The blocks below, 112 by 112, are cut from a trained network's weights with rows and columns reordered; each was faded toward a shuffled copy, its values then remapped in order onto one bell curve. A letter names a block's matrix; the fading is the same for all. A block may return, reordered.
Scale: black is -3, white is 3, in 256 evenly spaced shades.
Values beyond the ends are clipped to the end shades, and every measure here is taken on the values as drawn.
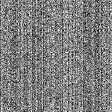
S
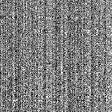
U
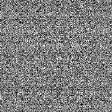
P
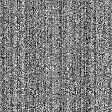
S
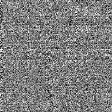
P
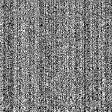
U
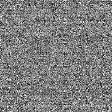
P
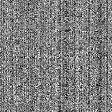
S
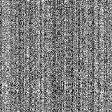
U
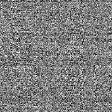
P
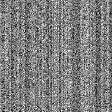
U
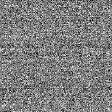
P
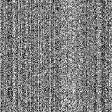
S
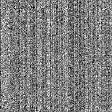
U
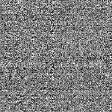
P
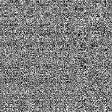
P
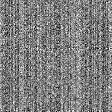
U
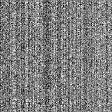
U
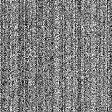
U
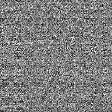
P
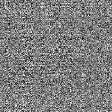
P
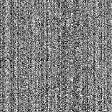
S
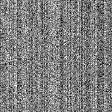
U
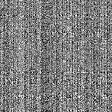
U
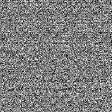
P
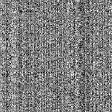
S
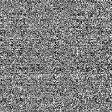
P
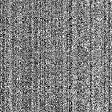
S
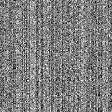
U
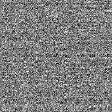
P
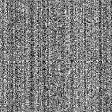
S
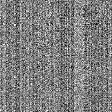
S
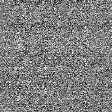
P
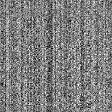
S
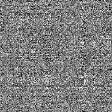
P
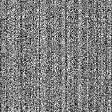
S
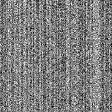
U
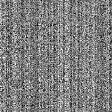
S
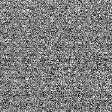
P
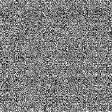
P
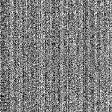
S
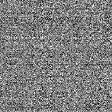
P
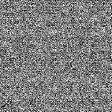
P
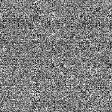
P
